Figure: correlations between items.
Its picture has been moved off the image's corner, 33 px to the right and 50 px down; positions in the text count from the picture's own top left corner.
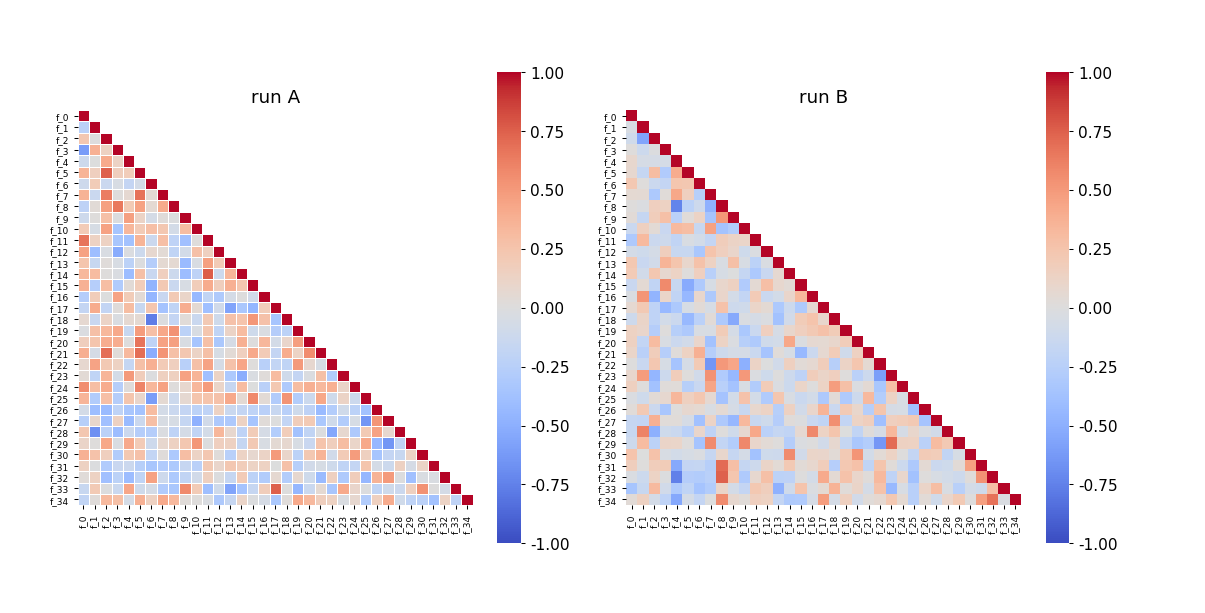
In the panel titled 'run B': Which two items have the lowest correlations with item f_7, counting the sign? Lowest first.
f_22, f_8
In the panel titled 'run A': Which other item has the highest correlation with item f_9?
f_33
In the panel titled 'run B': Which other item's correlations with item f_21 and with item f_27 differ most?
f_6
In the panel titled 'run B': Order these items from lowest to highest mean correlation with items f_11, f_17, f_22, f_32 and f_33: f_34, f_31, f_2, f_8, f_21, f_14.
f_14, f_21, f_2, f_31, f_34, f_8
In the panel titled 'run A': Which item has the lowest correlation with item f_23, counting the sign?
f_14
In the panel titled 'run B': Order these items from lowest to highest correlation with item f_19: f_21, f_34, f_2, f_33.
f_2, f_21, f_33, f_34
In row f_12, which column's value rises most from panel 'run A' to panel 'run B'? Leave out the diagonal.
f_3
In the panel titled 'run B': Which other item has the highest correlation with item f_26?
f_17
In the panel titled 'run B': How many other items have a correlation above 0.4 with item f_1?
3
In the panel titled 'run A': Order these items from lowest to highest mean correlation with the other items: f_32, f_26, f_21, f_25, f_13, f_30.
f_26, f_32, f_13, f_25, f_30, f_21
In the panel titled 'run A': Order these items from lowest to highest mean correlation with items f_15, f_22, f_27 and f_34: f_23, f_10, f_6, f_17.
f_17, f_23, f_10, f_6
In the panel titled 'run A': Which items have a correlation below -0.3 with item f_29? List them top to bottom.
f_26, f_27, f_32
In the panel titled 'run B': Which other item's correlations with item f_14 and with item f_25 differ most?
f_30
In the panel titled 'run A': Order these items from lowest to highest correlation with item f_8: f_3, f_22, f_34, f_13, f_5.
f_13, f_22, f_34, f_5, f_3
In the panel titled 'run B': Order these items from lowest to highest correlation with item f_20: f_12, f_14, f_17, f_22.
f_12, f_17, f_22, f_14
